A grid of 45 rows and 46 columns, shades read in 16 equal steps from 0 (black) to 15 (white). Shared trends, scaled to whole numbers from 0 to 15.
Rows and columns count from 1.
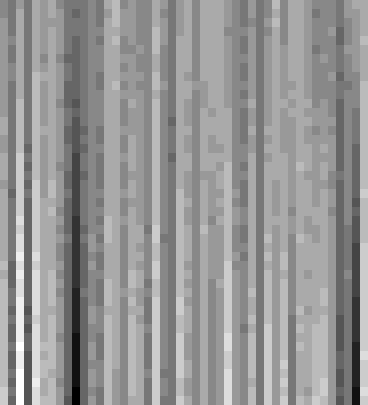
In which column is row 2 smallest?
10
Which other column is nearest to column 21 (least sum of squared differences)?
25
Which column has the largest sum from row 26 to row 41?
3
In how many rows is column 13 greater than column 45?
31
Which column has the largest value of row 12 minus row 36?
45
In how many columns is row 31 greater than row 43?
10
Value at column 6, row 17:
9
